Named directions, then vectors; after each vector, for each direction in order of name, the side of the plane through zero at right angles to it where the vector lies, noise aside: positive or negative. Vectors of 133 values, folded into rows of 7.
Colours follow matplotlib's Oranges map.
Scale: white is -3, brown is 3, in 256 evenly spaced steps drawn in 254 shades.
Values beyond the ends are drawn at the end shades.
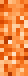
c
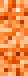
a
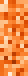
positive, negative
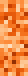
positive, negative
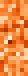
negative, negative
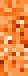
negative, negative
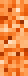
positive, positive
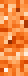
negative, negative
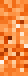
positive, positive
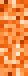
negative, positive
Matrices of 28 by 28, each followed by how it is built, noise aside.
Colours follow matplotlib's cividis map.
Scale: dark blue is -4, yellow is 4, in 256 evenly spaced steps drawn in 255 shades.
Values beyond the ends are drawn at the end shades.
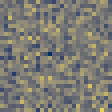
repeating rows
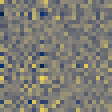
low rank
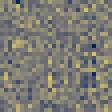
low rank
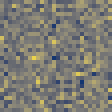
low rank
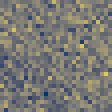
Toeplitz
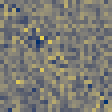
banded
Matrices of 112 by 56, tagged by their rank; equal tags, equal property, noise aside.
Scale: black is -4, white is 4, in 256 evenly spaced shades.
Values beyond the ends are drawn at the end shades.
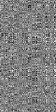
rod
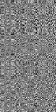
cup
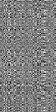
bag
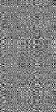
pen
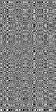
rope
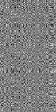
rod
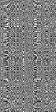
bag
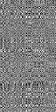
bag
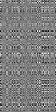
rope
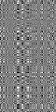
rope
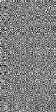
cup
